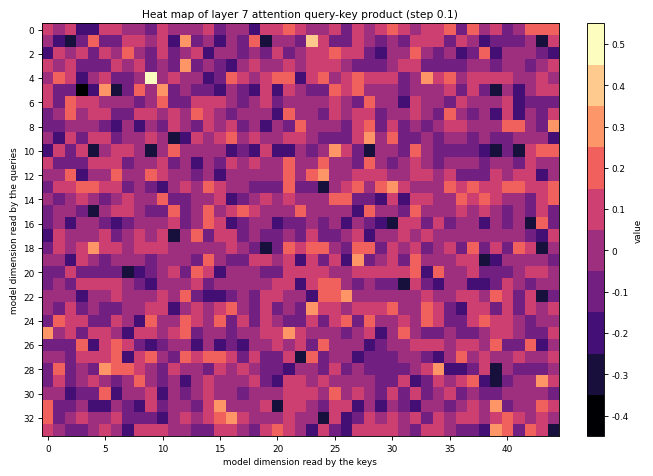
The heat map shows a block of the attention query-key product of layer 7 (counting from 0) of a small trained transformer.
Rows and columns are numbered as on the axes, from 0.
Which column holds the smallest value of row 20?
7
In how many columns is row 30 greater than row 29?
15
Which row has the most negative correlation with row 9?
10
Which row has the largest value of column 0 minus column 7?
25
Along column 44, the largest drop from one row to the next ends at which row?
9
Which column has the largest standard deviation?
39
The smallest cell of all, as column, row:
3, 5
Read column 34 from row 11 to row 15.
-0.1 0 0 0 0
